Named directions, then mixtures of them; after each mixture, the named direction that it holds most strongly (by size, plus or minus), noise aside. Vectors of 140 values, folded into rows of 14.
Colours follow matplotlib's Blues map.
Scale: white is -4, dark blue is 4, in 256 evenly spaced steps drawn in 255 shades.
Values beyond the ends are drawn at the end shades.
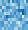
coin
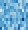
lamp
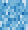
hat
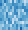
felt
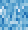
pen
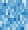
hat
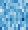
lamp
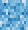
hat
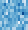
hat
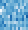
pen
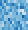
coin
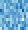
lamp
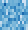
hat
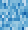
hat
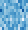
lamp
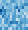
pen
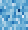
pen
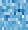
coin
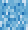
hat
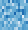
coin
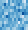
hat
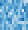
felt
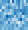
coin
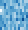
lamp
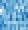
pen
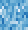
pen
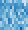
felt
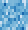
hat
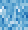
pen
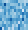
lamp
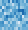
coin
